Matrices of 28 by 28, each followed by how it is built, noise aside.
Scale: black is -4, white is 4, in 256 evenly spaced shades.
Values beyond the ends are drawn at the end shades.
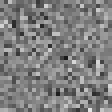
block diagonal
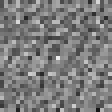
repeating columns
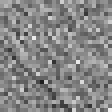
Toeplitz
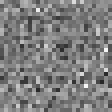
low rank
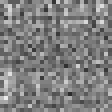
blocks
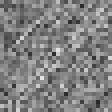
Hankel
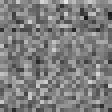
repeating columns
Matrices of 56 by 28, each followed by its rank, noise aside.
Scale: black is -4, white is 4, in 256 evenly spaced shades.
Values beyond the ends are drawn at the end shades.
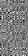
four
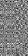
six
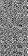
six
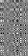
two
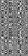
three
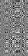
three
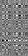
two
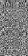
eight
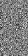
eight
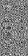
six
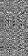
four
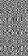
three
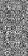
six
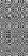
three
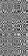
three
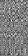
six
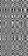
two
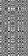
two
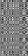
two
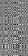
two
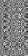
three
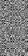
four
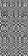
two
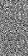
eight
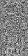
eight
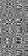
three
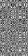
three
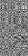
four
